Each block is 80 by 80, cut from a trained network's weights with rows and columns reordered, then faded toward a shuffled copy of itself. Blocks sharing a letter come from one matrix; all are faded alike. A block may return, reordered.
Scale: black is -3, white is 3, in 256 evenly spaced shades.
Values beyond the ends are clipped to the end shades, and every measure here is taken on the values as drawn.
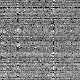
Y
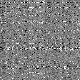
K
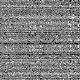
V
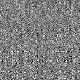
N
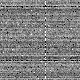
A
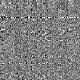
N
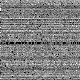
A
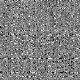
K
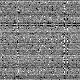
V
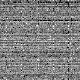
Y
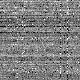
V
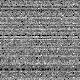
A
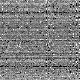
V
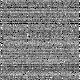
Y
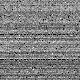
A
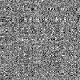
N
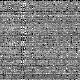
V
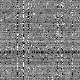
V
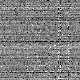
Y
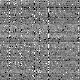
V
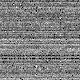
A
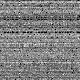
A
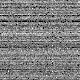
A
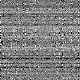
V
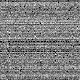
A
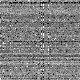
Y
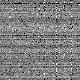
Y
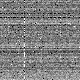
A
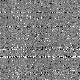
K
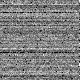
A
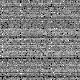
Y
